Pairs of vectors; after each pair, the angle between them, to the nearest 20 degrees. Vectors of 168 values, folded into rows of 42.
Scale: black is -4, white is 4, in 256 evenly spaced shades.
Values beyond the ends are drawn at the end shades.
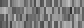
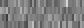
60 degrees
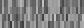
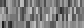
60 degrees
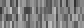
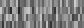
160 degrees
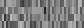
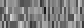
20 degrees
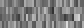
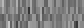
80 degrees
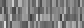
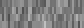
100 degrees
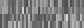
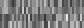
20 degrees
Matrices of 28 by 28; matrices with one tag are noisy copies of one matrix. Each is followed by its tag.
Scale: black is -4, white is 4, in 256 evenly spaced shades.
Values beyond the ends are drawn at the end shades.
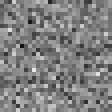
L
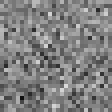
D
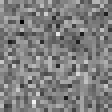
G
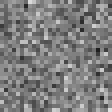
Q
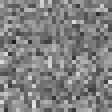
G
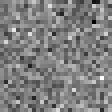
Q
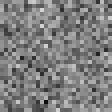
Q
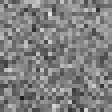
D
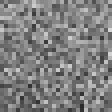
D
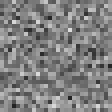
L
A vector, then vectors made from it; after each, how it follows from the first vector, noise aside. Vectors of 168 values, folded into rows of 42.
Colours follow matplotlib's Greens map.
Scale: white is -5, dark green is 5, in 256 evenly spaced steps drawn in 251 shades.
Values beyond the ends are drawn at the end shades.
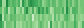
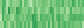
negated, shrunk.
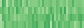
negated, shrunk.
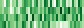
wrapped around, negated, scaled up.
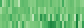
reversed, partly zeroed.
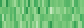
partly zeroed.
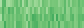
negated, shrunk.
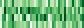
wrapped around, scaled up.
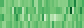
wrapped around, negated, partly zeroed.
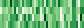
wrapped around, negated, scaled up.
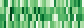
wrapped around, scaled up.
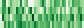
negated, scaled up.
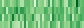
wrapped around.
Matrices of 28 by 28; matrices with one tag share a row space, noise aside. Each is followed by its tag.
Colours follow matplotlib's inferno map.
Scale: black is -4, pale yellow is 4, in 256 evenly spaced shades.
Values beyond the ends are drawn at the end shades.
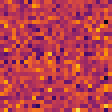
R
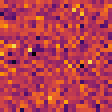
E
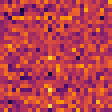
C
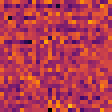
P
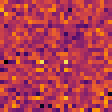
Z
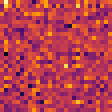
R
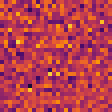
P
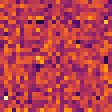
R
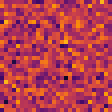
Z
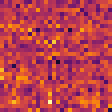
P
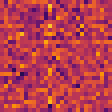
C
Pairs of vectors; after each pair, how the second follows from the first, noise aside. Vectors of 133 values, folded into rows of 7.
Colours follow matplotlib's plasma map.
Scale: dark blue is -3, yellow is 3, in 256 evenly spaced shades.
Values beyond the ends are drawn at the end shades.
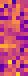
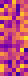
negated.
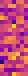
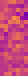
reversed, shrunk.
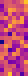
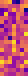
wrapped around.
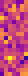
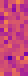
negated, shrunk.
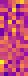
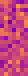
negated, shrunk.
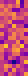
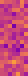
negated, shrunk.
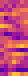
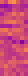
reversed, shrunk.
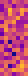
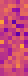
reversed, shrunk.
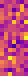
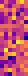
negated.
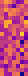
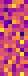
negated.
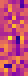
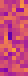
reversed, shrunk.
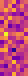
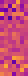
negated, partly zeroed.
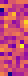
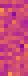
negated, shrunk.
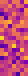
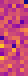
negated, partly zeroed.
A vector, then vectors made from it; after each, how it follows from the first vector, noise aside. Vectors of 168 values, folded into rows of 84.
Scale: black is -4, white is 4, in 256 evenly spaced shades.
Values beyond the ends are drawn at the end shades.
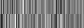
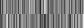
wrapped around.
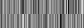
reversed, negated.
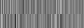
negated, shrunk.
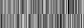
reversed, negated.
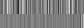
wrapped around, partly zeroed.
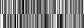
negated, scaled up.
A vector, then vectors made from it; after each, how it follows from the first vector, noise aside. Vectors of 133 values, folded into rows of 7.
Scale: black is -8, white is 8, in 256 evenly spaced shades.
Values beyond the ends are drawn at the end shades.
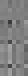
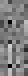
scaled up.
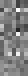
reversed, negated, scaled up.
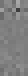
reversed, partly zeroed.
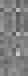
reversed, negated.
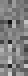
scaled up.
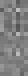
reversed, negated.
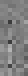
copied.
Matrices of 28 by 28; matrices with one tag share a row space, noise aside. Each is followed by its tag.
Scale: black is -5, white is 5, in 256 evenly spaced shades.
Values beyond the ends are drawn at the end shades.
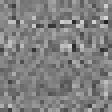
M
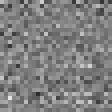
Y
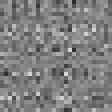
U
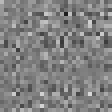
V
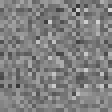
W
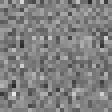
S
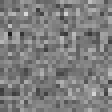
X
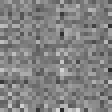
X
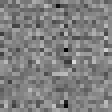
U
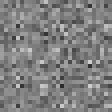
V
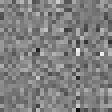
W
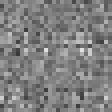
Y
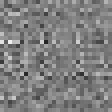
Y
